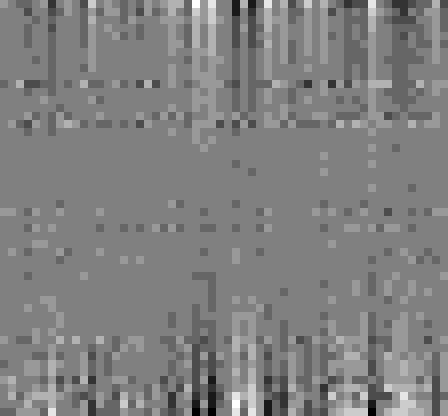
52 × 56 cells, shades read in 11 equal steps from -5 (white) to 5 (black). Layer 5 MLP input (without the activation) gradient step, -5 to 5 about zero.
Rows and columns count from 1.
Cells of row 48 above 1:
10
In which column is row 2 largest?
30
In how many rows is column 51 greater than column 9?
14
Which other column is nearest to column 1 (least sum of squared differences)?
40
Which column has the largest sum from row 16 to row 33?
4
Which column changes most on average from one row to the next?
49
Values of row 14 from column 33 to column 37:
0 0 0 -1 0
